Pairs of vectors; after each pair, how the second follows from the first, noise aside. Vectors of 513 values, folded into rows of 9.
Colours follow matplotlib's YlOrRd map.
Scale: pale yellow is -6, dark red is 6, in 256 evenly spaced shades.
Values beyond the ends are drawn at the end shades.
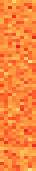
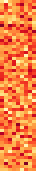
reversed, scaled up.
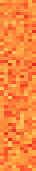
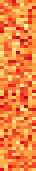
reversed, scaled up.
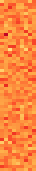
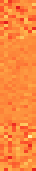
reversed, negated, partly zeroed.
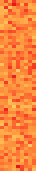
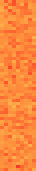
shrunk.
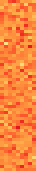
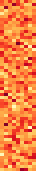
reversed, scaled up.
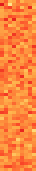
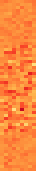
wrapped around, negated, partly zeroed.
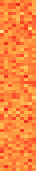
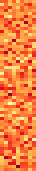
reversed, scaled up.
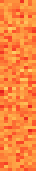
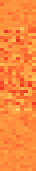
wrapped around, negated, partly zeroed.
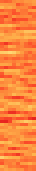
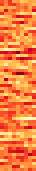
reversed, scaled up.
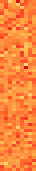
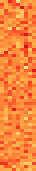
negated.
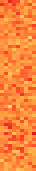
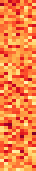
scaled up.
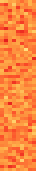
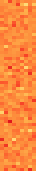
reversed, negated, partly zeroed.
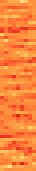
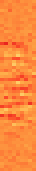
reversed, negated, partly zeroed.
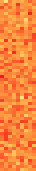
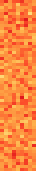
negated.
